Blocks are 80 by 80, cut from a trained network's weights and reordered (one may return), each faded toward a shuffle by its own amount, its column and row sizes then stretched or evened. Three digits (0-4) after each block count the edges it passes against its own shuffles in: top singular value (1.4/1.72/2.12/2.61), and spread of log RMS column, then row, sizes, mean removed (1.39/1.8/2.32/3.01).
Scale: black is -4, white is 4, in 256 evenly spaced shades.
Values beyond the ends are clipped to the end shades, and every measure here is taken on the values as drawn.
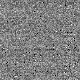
0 2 1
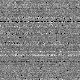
3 1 3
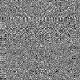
3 2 2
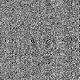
2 1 1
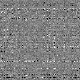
2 3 3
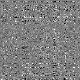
1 3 4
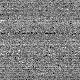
2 1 2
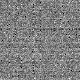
1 3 0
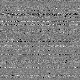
1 1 4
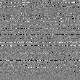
1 0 4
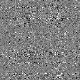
1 2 3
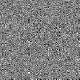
2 2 2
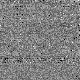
0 1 2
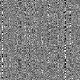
3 4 0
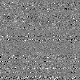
0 1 4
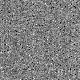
1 0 0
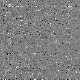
0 2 2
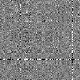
3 3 2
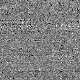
0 1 3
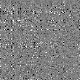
1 2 3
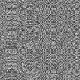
4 2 0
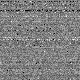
2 0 3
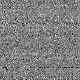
1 1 2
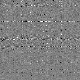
1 1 3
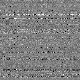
1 0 4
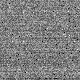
1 0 0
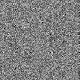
2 1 0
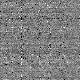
1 2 1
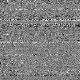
1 1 4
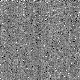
1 0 0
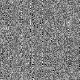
0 4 0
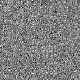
2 1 1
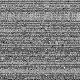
4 0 0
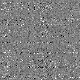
0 2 3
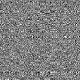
3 1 3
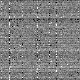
3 3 0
